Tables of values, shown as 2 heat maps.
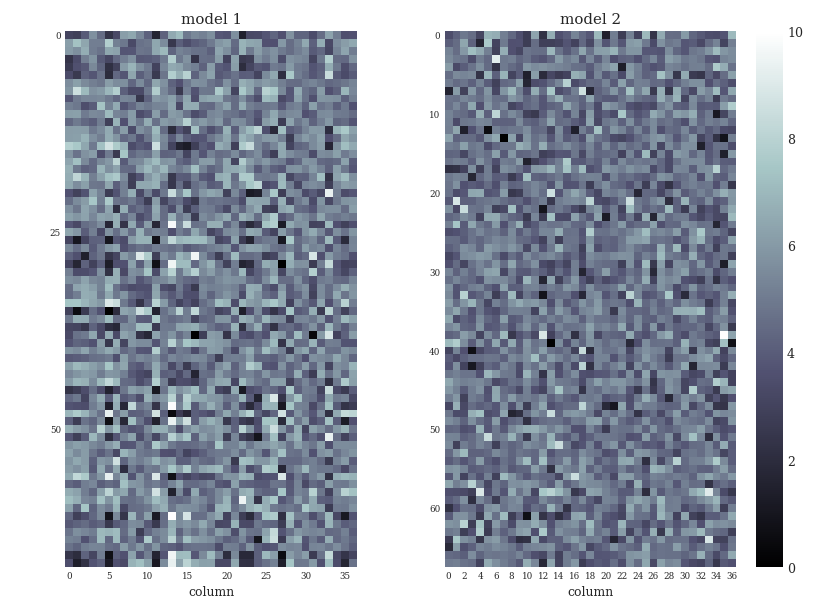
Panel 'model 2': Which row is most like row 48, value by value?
20
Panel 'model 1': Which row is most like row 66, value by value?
29
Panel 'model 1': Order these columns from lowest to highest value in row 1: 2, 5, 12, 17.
17, 12, 2, 5
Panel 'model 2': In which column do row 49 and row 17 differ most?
34
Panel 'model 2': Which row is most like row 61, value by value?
5
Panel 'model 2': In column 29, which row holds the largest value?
54
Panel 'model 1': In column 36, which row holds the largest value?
48
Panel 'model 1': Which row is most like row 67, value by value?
26
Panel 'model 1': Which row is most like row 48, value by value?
56
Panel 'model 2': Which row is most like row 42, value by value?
40
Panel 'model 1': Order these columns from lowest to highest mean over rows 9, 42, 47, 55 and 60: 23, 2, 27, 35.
27, 35, 23, 2
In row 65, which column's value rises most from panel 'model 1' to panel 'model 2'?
25
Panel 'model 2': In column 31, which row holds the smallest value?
42
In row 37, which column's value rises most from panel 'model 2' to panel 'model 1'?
33
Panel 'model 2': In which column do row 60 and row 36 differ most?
0
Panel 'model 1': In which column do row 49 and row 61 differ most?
10
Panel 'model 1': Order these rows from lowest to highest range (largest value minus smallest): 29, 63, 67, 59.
63, 59, 67, 29
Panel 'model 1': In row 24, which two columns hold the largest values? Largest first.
13, 15
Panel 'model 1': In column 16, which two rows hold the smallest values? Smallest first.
38, 43
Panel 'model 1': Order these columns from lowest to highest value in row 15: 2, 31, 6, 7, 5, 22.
6, 31, 22, 5, 2, 7
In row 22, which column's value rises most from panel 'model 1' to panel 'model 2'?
8
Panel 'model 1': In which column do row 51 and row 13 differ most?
33
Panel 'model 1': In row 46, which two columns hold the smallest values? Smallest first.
24, 27
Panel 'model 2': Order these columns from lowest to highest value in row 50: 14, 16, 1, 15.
16, 1, 15, 14
